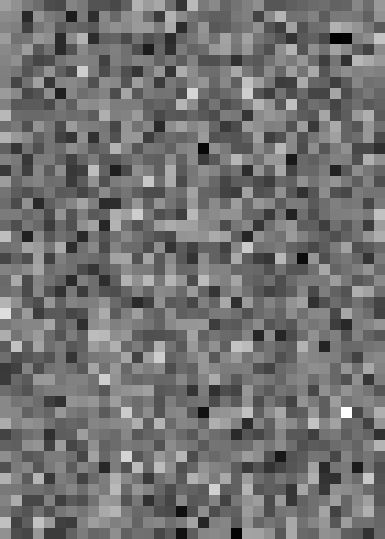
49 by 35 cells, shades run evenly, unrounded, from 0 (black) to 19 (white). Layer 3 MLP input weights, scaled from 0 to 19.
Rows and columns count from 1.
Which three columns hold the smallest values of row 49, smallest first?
22, 17, 34
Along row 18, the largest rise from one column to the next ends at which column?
23
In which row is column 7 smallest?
2
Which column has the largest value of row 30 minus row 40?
5
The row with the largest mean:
39
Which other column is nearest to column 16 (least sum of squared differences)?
14
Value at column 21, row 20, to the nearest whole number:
11
